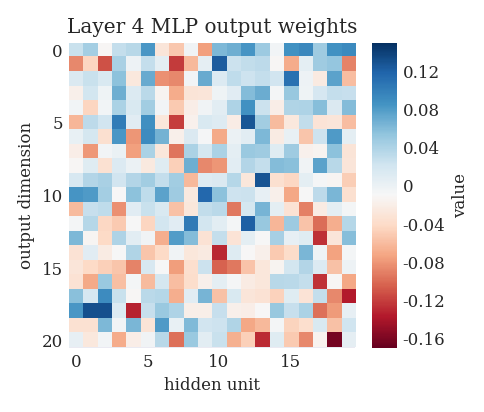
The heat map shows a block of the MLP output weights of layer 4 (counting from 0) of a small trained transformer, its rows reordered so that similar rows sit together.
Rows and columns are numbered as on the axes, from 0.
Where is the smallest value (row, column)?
20, 18
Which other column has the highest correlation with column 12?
13
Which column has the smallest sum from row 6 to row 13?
16
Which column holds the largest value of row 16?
2
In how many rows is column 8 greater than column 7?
16
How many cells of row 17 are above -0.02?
12
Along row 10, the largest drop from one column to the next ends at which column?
19
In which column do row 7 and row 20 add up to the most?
8
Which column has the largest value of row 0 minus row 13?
17
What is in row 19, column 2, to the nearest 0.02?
0.06
